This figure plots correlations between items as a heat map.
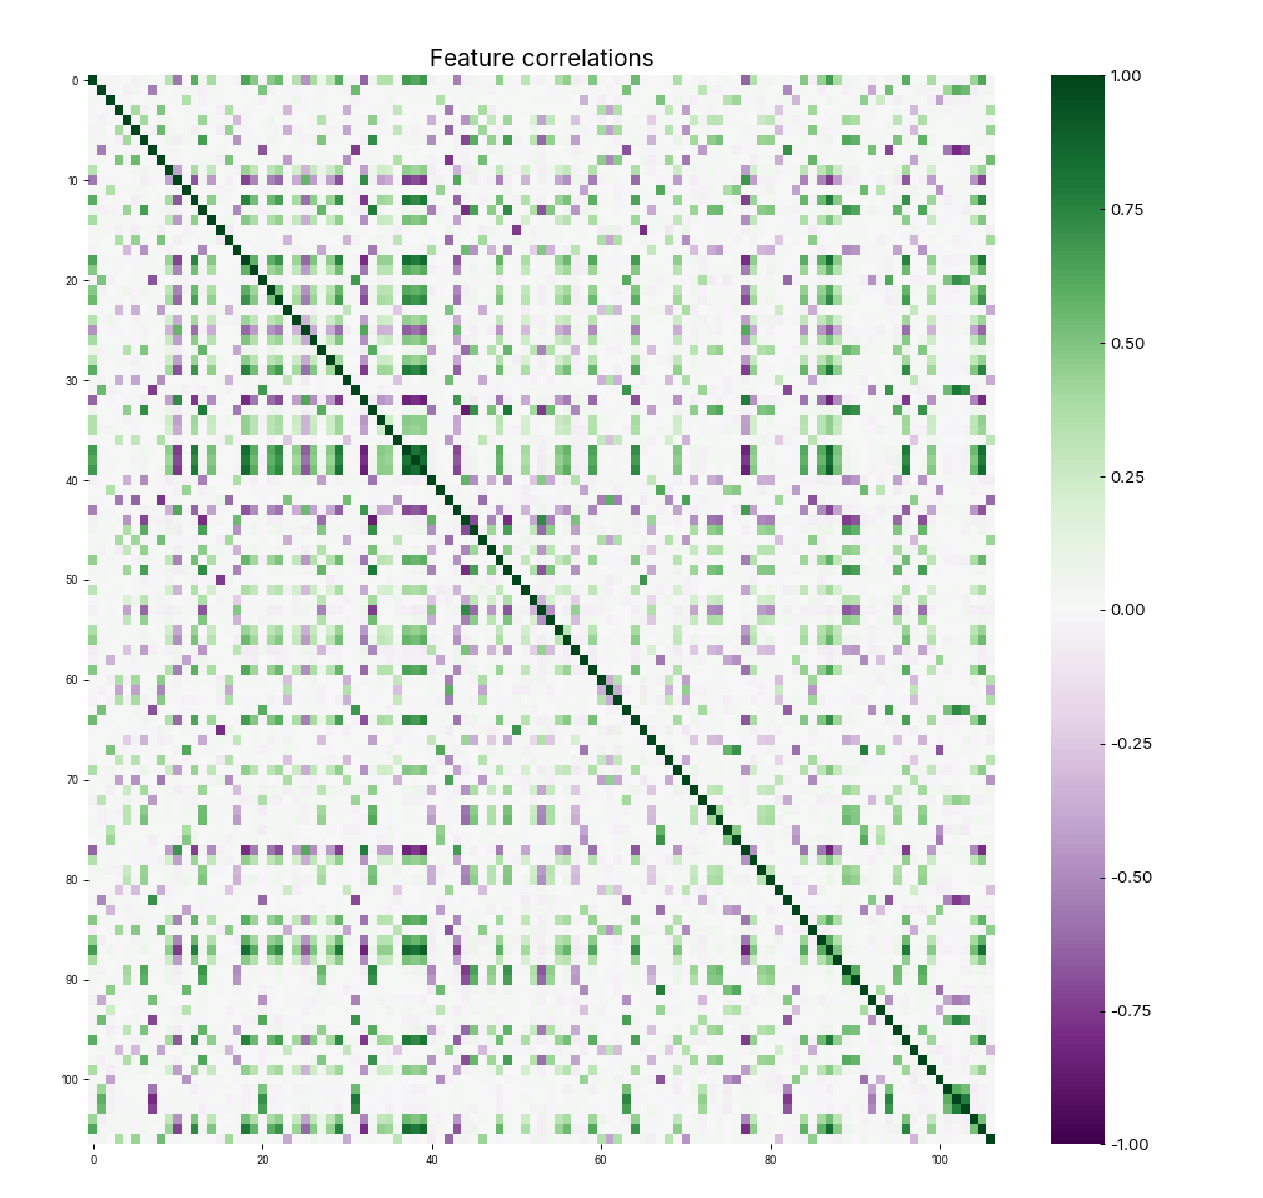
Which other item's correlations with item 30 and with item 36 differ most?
42
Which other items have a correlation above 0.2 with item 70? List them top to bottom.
23, 30, 42, 61, 81, 97
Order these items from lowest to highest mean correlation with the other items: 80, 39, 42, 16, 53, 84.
53, 42, 16, 80, 84, 39
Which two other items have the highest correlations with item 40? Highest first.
44, 53
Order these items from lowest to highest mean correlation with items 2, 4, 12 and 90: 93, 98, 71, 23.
23, 93, 71, 98
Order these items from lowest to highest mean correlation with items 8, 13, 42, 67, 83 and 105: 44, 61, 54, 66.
44, 66, 61, 54
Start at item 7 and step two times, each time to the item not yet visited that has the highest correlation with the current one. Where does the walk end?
92
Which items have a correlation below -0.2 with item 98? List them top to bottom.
17, 40, 44, 53, 57, 66
